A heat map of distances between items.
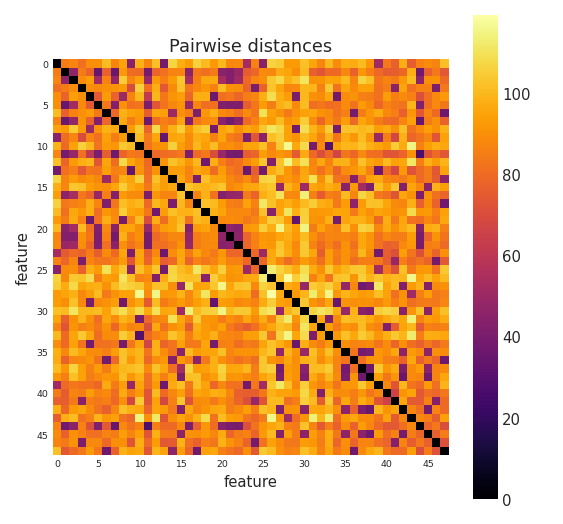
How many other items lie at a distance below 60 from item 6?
4
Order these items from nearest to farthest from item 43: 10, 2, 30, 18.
30, 2, 18, 10
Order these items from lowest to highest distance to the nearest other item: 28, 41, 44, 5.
44, 5, 41, 28
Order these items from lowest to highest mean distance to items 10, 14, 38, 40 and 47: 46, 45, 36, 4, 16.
36, 45, 46, 16, 4
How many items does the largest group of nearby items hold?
10
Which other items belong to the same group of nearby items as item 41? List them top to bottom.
3, 24, 46
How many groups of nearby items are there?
10
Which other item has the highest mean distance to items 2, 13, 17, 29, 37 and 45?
26
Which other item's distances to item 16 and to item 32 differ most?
20
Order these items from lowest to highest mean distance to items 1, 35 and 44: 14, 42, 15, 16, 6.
16, 42, 15, 6, 14
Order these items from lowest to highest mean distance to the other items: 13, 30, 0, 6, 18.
13, 6, 0, 18, 30
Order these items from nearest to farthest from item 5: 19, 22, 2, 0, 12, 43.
22, 2, 12, 19, 0, 43
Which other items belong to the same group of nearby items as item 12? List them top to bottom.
18, 26
